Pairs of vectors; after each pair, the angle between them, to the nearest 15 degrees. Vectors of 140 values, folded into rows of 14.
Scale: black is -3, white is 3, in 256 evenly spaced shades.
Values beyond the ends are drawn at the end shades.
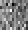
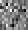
60 degrees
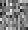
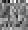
75 degrees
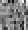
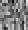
30 degrees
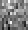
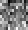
135 degrees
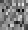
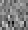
90 degrees
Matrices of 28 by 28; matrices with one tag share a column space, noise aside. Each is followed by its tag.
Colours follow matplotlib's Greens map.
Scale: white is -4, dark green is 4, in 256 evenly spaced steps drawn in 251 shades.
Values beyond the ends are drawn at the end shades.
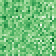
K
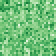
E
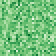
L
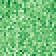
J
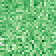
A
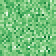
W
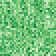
J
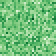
L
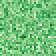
W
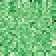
J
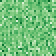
J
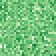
A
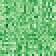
K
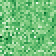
L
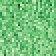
E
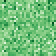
E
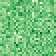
L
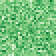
A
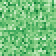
E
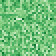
A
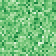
L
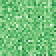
K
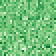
A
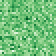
A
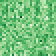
K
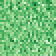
E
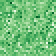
L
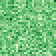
A
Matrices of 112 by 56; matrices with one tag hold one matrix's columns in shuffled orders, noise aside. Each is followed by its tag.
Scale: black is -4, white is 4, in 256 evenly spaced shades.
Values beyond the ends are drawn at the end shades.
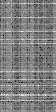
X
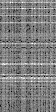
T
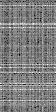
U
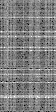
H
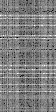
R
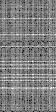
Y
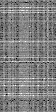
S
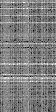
T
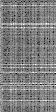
U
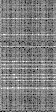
Y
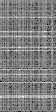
H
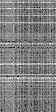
T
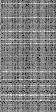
X
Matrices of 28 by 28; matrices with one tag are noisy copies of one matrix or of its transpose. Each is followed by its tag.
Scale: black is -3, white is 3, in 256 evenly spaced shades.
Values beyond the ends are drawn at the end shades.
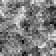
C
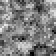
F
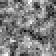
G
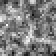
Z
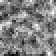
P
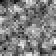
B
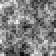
C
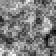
F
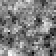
F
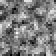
P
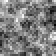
C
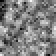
B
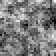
C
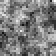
C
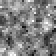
F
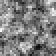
F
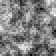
F
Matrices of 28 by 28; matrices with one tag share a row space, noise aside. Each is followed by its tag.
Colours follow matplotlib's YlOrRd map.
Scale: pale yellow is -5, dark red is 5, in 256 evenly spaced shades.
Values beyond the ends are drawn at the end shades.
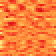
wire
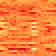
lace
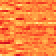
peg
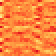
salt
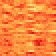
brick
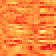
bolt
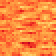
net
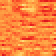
net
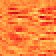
bolt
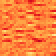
brick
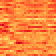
peg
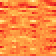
lace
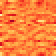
wire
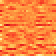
wire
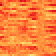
lace
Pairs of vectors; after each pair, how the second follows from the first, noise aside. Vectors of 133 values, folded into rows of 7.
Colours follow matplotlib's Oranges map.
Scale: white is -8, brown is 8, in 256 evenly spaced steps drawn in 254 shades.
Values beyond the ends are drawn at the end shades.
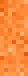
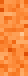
sign-scrambled.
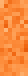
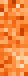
wrapped around, scaled up.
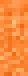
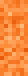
negated.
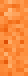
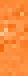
wrapped around, partly zeroed.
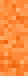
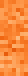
negated.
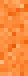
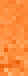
reversed, partly zeroed.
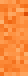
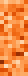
reversed, scaled up.
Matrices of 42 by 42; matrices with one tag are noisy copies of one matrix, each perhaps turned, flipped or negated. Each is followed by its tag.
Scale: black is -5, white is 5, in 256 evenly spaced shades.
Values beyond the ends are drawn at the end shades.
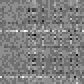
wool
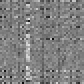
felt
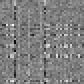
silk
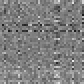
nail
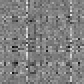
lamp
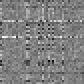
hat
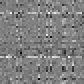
lamp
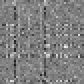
silk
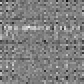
felt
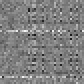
wool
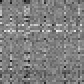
nail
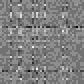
lamp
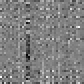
felt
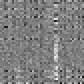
felt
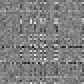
hat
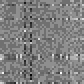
nail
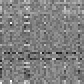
nail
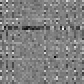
felt
